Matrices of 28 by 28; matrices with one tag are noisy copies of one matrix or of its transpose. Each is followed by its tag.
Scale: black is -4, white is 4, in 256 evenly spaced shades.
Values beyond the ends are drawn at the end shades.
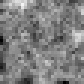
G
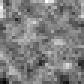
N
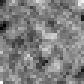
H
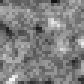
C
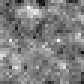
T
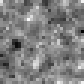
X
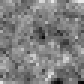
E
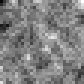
H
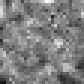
N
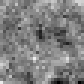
E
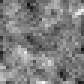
C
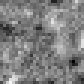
C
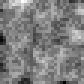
G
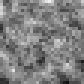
N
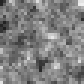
H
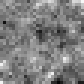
E
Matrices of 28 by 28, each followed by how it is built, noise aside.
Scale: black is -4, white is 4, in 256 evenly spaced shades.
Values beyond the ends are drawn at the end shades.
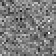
Toeplitz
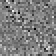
banded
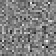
low rank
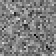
diagonal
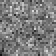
smooth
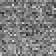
blocks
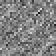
Hankel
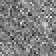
Toeplitz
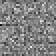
blocks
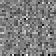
low rank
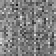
blocks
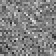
Toeplitz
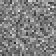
noise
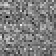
blocks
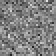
Toeplitz
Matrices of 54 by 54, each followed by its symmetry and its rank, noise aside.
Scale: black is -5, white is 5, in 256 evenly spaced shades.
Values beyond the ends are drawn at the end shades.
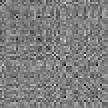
symmetric, rank four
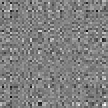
symmetric, rank four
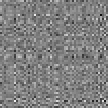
no symmetry, rank four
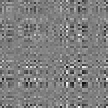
symmetric, rank two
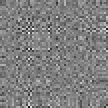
symmetric, rank four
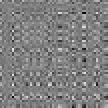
no symmetry, rank three
